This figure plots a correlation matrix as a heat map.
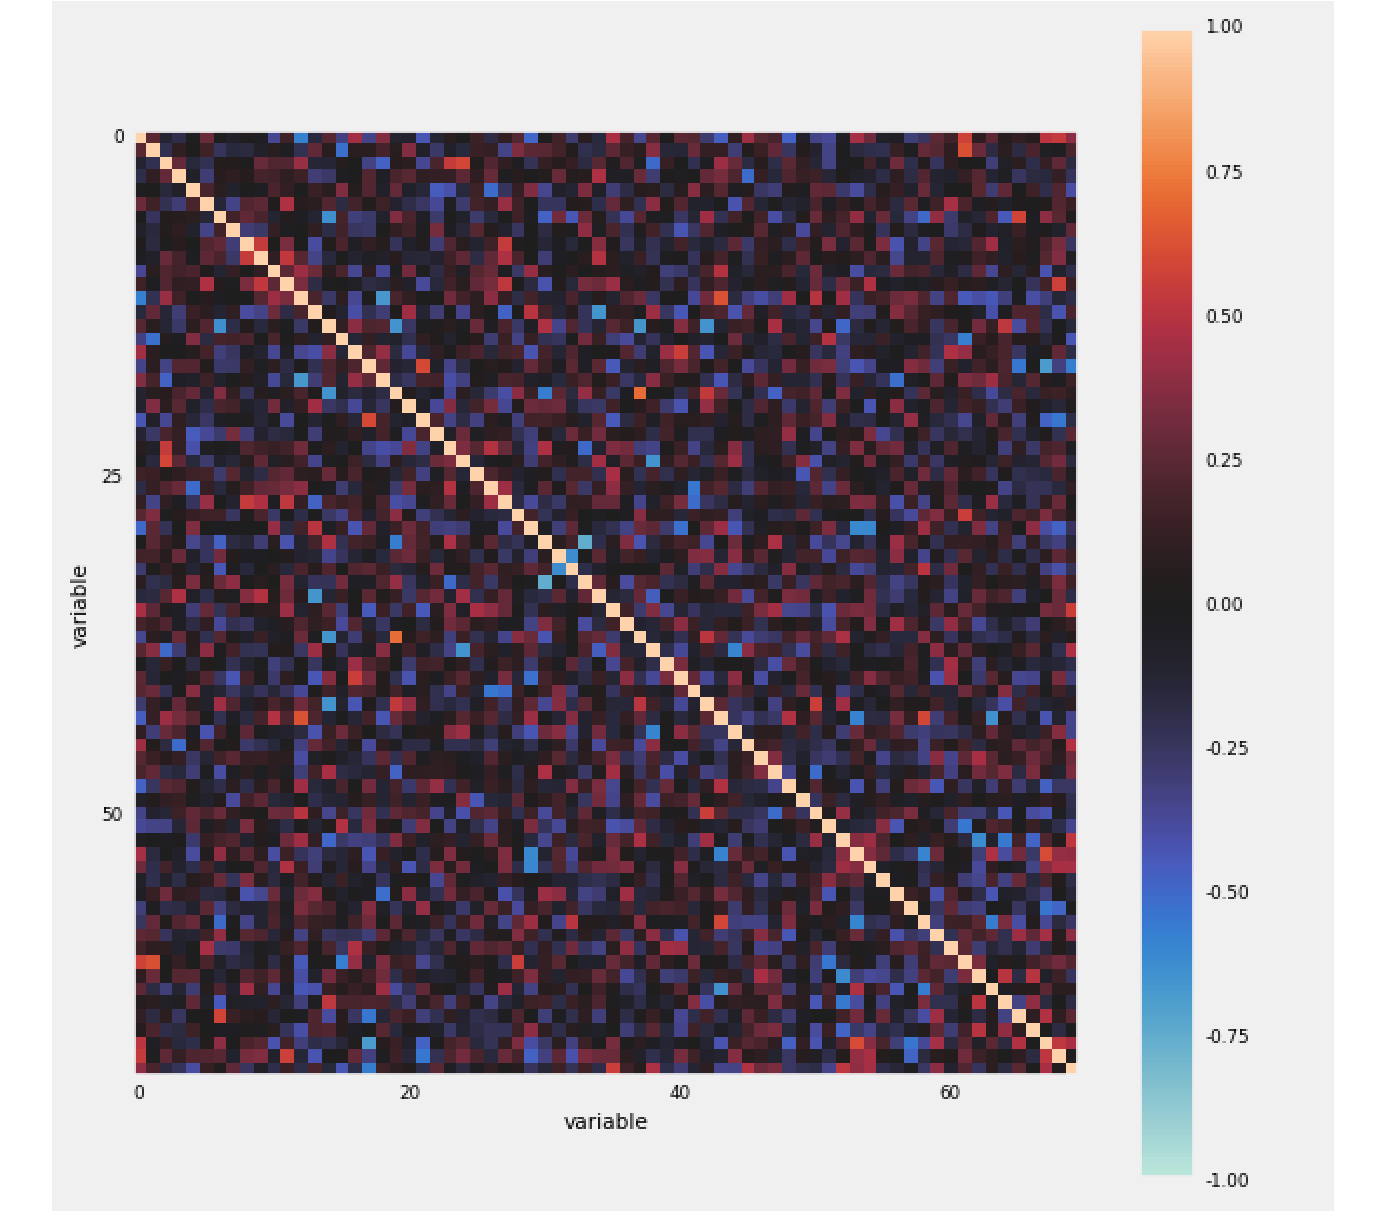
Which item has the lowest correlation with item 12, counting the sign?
18
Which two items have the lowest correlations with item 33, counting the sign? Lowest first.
30, 23
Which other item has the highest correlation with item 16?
40
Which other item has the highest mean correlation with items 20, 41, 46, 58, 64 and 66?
62
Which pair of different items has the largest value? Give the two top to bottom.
19, 37
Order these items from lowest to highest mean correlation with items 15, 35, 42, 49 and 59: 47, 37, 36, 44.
36, 44, 47, 37
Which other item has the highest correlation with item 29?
13
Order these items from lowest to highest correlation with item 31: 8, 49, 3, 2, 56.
8, 2, 49, 3, 56
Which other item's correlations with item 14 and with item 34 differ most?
37
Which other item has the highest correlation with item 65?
6
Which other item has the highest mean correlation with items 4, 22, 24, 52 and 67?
54
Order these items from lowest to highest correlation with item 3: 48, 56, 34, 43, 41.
41, 56, 48, 43, 34
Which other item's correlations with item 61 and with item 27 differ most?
1
